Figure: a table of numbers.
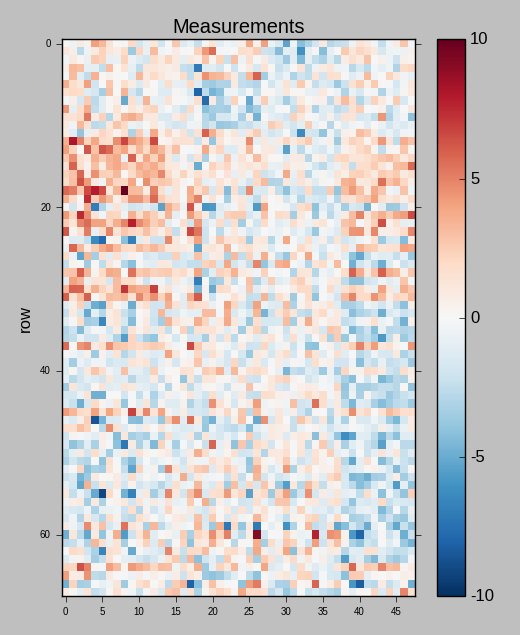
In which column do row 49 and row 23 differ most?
8
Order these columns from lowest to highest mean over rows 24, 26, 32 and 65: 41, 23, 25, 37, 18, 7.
25, 41, 37, 7, 23, 18
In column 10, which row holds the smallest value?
46
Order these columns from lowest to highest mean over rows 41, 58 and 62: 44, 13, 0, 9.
9, 44, 13, 0
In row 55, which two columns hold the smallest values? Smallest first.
5, 9
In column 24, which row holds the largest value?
67
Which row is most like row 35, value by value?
53
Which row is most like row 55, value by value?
24
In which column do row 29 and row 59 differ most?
18
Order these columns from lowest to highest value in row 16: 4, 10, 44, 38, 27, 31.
27, 31, 38, 44, 10, 4
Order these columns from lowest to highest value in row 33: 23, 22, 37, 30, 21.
23, 21, 37, 30, 22
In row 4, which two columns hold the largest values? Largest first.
26, 19
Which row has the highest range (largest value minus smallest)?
60
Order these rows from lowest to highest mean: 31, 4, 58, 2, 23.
58, 2, 4, 23, 31
